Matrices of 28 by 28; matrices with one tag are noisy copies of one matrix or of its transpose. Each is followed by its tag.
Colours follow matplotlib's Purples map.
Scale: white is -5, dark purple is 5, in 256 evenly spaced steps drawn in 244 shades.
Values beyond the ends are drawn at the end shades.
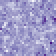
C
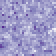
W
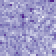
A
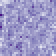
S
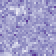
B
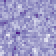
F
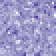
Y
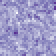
Y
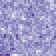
Y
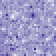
Y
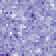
Y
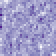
S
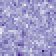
C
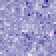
W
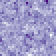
W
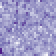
A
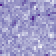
F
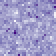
Y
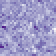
W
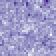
W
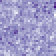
Y
